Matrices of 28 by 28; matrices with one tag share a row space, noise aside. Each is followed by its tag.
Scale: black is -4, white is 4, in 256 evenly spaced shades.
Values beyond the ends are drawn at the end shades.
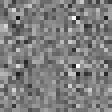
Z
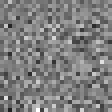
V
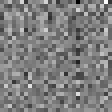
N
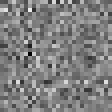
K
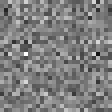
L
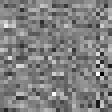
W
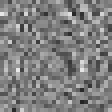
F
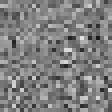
F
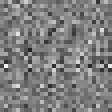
L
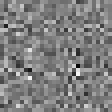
Z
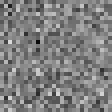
V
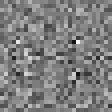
Z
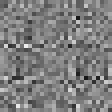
Z
